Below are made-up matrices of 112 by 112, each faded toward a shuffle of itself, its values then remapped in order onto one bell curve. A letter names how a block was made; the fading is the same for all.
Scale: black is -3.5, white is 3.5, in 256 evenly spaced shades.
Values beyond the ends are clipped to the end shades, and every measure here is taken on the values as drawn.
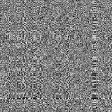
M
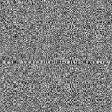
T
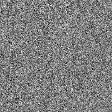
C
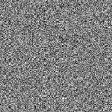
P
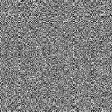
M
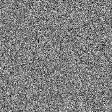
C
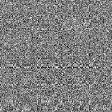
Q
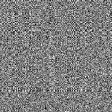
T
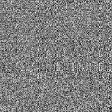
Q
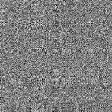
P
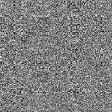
Q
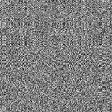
T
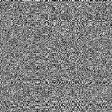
M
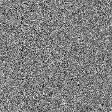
C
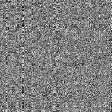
Q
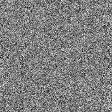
C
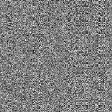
Q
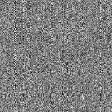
Q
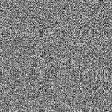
P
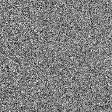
C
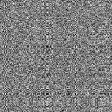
T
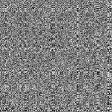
M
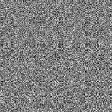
T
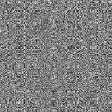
M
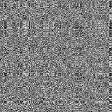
M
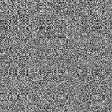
T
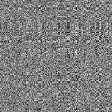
M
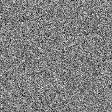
C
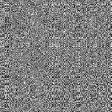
M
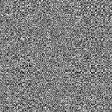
T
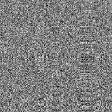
P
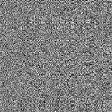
T
